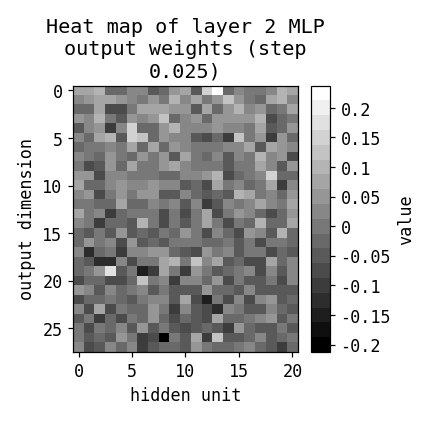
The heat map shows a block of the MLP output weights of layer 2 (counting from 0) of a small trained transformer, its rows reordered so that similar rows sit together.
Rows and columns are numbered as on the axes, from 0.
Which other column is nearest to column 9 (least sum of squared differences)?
20
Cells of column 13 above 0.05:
6
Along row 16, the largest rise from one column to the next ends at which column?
5
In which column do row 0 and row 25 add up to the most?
13
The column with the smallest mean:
14
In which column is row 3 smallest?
18
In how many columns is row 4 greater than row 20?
14
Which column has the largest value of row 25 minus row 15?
15
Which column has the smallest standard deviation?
16
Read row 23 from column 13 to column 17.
-0.125 0.025 0 -0.05 -0.05
